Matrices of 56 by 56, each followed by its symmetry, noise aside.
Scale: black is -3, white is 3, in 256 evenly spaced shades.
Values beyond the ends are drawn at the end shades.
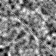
symmetric across the other diagonal.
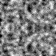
mirrored top to bottom.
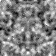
mirrored left to right.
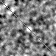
symmetric.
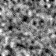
no symmetry.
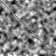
no symmetry.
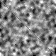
same after a half turn.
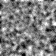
antisymmetric.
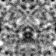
mirrored left to right.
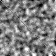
no symmetry.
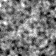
symmetric.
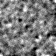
symmetric.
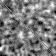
no symmetry.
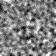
antisymmetric.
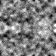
mirrored top to bottom.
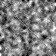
no symmetry.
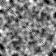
symmetric.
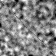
symmetric across the other diagonal.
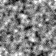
same after a half turn.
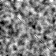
no symmetry.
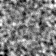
antisymmetric.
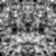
mirrored left to right.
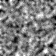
antisymmetric.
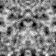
mirrored left to right.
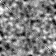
same after a half turn.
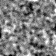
antisymmetric.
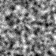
antisymmetric.
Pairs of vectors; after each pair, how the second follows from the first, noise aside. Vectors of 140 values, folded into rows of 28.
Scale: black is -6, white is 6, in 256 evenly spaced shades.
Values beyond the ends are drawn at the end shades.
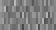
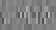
negated, partly zeroed.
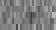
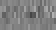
partly zeroed.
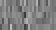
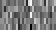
reversed, negated, scaled up.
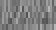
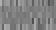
reversed, partly zeroed.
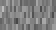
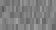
negated, shrunk.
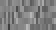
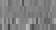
partly zeroed.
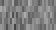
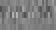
negated, partly zeroed.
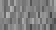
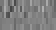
negated, partly zeroed.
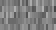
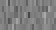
reversed, partly zeroed.
